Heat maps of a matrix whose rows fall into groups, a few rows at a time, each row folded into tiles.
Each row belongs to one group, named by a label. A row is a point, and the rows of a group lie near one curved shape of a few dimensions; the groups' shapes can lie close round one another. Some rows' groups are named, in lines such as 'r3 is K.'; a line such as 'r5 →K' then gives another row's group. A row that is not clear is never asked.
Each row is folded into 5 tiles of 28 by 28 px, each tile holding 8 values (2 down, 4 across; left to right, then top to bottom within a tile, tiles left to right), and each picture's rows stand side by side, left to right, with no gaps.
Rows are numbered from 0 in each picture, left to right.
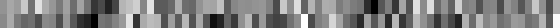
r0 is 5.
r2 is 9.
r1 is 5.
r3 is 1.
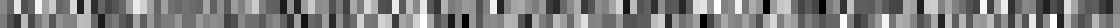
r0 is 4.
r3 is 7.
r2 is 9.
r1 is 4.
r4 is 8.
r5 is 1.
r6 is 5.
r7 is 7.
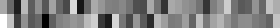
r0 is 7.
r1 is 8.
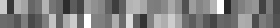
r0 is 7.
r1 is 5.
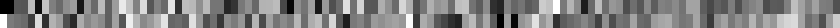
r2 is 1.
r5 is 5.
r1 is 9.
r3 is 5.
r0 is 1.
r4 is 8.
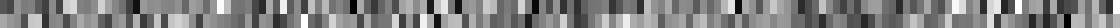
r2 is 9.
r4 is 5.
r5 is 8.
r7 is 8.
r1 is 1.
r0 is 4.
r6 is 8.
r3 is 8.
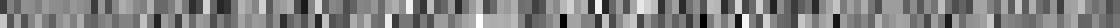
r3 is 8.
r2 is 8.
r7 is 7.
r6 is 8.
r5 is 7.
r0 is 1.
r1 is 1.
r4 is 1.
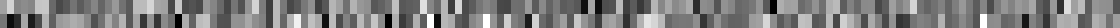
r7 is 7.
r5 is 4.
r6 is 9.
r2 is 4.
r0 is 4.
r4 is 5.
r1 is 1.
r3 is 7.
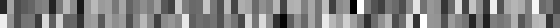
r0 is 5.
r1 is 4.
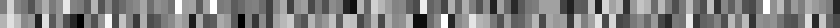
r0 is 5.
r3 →9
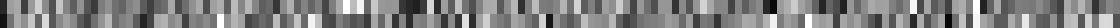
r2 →5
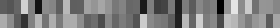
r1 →5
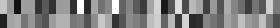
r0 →4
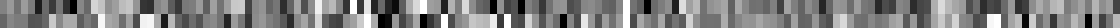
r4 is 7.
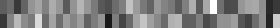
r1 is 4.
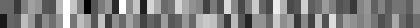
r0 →7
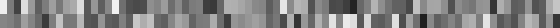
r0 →4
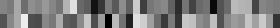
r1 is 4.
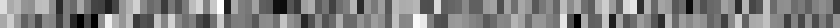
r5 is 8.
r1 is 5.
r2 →1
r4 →4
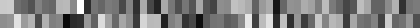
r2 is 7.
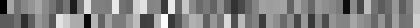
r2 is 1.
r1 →9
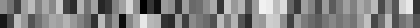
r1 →1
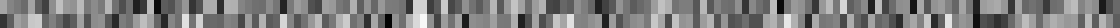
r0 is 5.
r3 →7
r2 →8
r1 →5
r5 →7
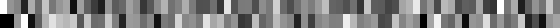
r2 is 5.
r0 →9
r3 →4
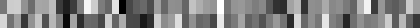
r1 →5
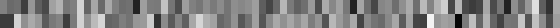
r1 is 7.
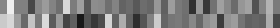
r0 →5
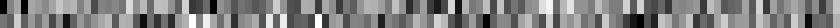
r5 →8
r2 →7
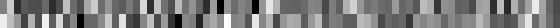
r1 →7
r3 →4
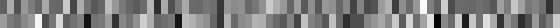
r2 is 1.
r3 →7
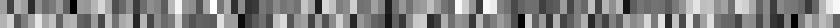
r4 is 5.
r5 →5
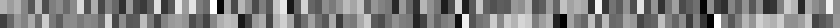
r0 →1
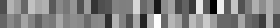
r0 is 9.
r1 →4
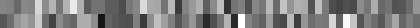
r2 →7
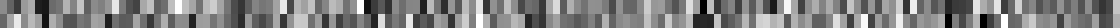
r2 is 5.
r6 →8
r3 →8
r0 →4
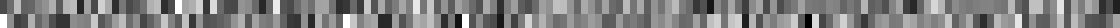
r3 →5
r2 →5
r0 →4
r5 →4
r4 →4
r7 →5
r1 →8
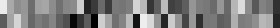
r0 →5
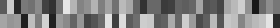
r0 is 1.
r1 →4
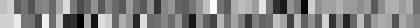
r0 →5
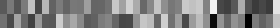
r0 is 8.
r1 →8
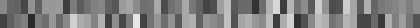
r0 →5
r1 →7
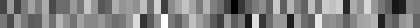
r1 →9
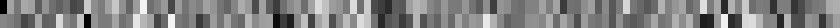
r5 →9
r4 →1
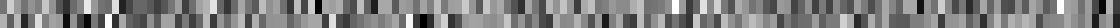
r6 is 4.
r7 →1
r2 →1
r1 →7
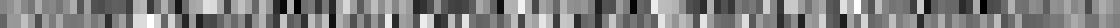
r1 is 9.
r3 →4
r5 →5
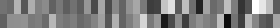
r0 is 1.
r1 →8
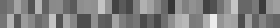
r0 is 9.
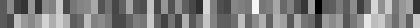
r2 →5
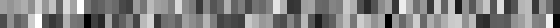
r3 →1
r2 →7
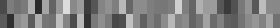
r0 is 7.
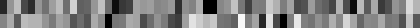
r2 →4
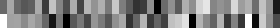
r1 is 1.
